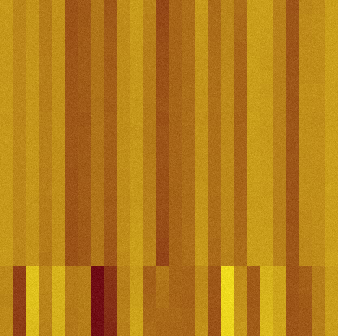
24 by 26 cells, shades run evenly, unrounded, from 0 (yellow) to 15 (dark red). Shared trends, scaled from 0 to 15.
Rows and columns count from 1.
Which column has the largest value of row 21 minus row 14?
8
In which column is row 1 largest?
13
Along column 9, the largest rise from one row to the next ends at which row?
20
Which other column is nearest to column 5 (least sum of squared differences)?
3
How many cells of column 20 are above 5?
5
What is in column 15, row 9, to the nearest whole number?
8
